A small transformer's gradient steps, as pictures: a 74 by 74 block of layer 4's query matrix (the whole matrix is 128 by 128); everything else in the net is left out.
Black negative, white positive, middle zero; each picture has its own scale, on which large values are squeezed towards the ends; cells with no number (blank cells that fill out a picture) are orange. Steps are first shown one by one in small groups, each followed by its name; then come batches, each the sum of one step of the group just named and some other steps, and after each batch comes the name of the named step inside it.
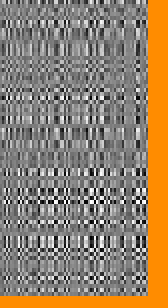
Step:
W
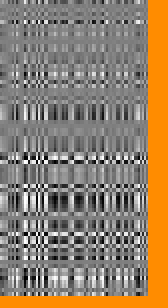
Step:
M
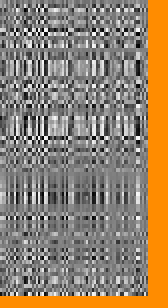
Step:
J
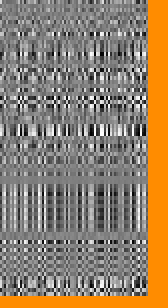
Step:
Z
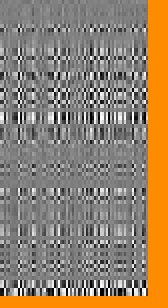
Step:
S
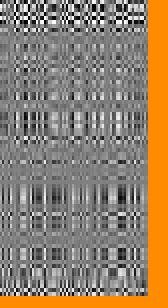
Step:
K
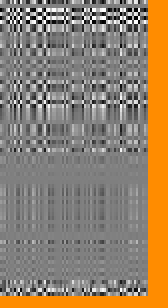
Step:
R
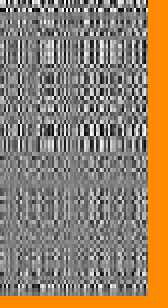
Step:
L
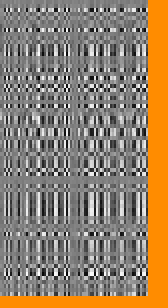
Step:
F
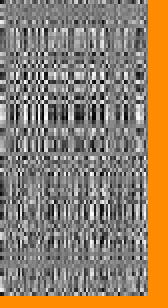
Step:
M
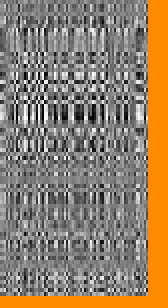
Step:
M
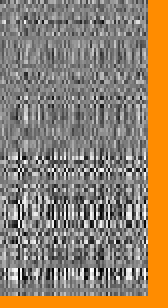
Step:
M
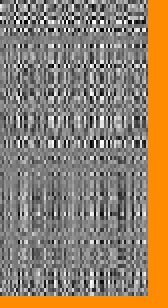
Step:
K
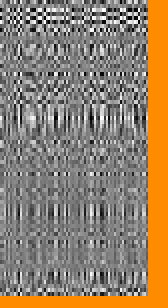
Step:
R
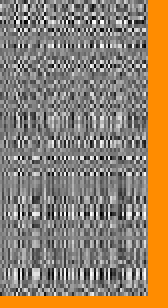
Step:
K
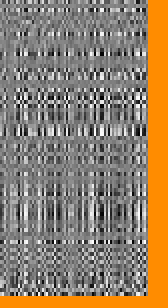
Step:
Z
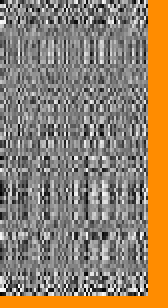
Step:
L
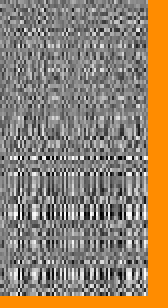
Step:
J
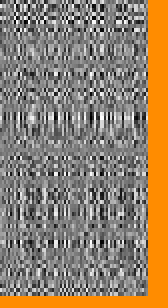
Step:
K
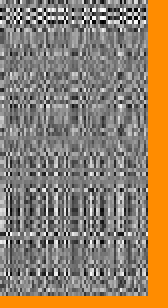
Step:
R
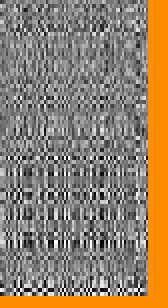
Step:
J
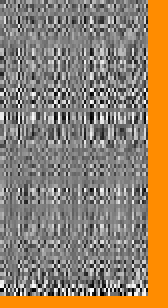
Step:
S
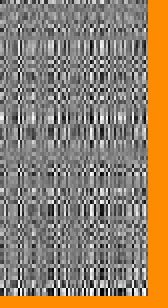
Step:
S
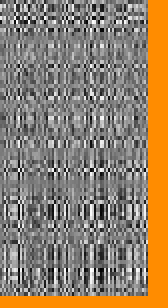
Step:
K
